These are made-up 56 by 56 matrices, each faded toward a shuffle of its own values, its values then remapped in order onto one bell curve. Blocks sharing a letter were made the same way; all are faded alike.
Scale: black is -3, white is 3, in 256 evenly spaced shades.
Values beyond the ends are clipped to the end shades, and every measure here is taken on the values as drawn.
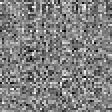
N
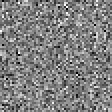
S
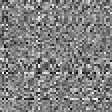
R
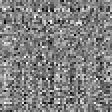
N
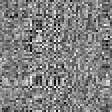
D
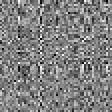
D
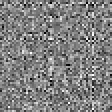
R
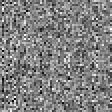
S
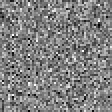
S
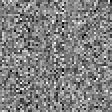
S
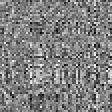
D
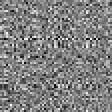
N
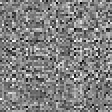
R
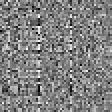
R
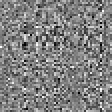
R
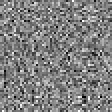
N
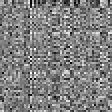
D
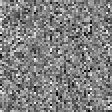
S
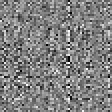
R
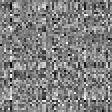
D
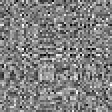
N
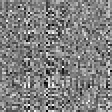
R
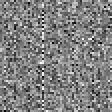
S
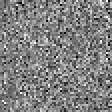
S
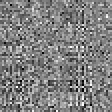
R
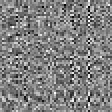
D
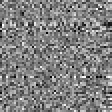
N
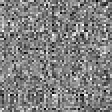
N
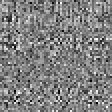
N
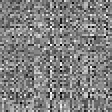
D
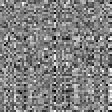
D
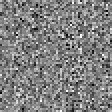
S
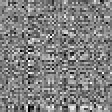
D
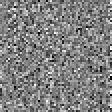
S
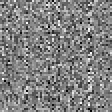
S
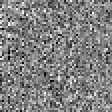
S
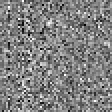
S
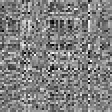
D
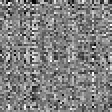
R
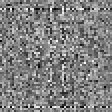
R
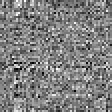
N
